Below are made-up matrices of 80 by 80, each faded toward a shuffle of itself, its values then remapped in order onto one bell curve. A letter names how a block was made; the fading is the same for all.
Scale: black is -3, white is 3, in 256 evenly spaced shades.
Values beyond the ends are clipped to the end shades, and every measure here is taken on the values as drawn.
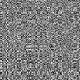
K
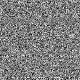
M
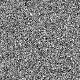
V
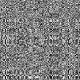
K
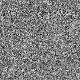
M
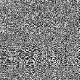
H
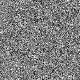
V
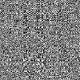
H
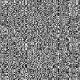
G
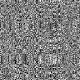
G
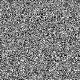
M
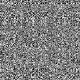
H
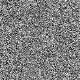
V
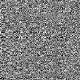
H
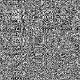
H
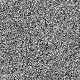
V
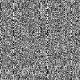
G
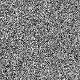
V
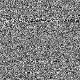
M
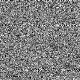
M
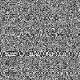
H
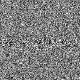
M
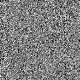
V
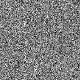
V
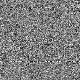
M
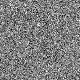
V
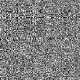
H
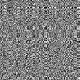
K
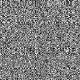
H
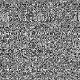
H
